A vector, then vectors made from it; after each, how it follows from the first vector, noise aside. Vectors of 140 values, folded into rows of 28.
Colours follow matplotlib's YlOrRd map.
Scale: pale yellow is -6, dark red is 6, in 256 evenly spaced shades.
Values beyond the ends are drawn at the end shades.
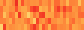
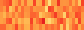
reversed, negated.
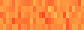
reversed, shrunk.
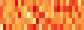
scaled up.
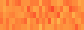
wrapped around, negated, shrunk.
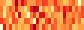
scaled up.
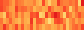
reversed, negated.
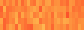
wrapped around, negated, shrunk.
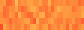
negated, shrunk.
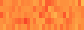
reversed, shrunk.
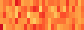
sign-scrambled.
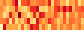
scaled up.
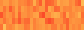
reversed, shrunk.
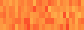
reversed, shrunk.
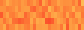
reversed, shrunk.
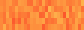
reversed, shrunk.
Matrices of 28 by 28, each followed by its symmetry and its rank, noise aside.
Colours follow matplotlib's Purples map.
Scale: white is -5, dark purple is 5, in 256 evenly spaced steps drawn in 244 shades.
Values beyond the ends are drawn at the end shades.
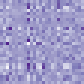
no symmetry, rank three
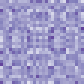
antisymmetric, rank two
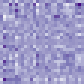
no symmetry, rank three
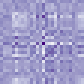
symmetric, rank two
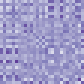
symmetric, rank three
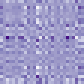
antisymmetric, rank two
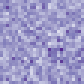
no symmetry, rank four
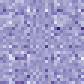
no symmetry, rank four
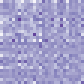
symmetric, rank four
